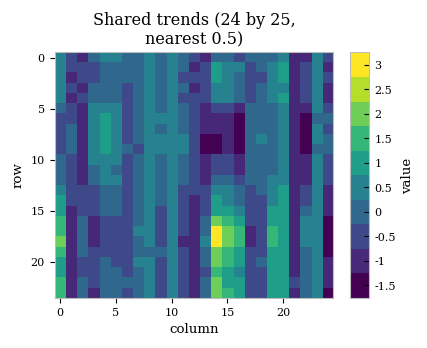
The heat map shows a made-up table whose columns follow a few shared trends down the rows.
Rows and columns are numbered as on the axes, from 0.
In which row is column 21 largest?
22
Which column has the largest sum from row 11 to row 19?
14
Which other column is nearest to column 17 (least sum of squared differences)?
11
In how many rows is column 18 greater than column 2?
14
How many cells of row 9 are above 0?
8
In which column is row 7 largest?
4
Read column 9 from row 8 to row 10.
0.5 0.5 0
